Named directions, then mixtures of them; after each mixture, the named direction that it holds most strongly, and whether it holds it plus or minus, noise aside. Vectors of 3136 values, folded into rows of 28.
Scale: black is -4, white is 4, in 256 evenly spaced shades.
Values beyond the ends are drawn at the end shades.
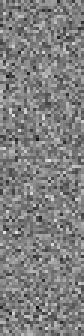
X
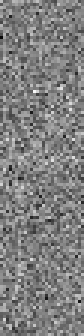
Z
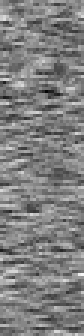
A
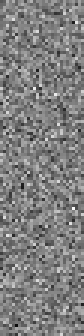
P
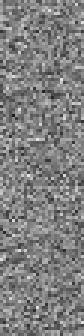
X, minus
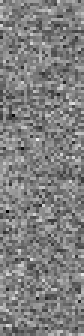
Z, plus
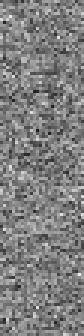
Z, minus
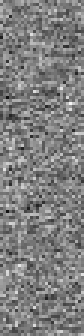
Z, plus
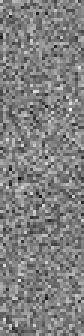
Z, plus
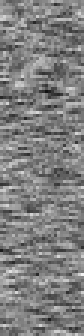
A, plus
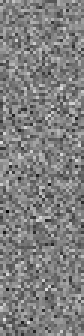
Z, plus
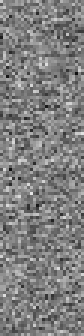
Z, plus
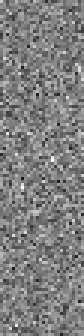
P, minus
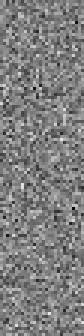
P, minus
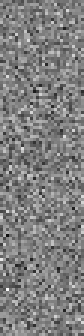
Z, minus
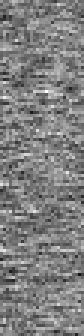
A, minus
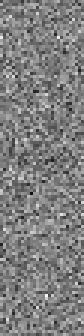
Z, minus
